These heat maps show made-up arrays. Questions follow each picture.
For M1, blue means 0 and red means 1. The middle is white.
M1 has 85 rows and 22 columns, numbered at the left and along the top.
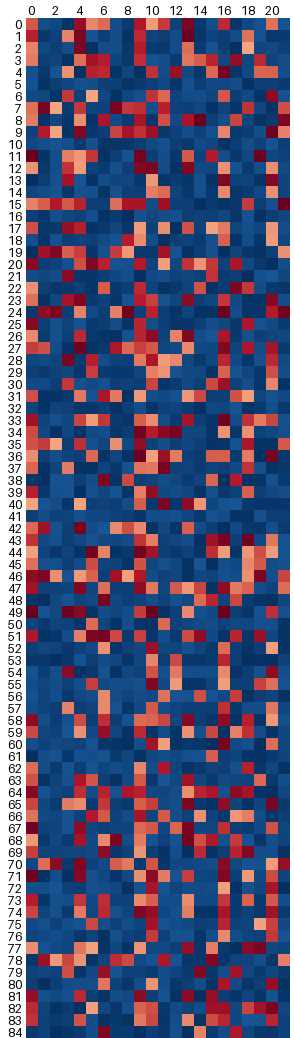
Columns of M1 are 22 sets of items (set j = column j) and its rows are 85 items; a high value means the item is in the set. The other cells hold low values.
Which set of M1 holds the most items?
9
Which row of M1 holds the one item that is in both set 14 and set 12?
47
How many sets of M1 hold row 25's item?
3
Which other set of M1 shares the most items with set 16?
10
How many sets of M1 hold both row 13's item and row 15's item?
1
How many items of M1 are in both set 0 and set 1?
6
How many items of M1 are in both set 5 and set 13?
8
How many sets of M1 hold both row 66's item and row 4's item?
2
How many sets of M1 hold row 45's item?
5
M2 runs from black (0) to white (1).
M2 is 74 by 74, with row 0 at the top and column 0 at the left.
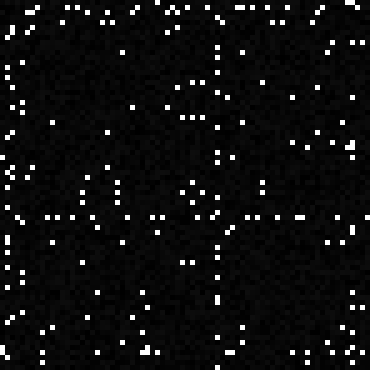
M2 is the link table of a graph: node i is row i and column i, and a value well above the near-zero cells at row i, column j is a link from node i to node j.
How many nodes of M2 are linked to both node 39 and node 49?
1
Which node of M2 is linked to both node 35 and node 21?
node 2
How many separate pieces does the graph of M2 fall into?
6
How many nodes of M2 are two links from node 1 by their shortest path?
4
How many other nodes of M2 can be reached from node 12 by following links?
7
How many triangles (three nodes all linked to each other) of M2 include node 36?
2
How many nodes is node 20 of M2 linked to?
1
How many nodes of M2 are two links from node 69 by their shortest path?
10
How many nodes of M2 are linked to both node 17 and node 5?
2
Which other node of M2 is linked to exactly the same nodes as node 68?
node 10
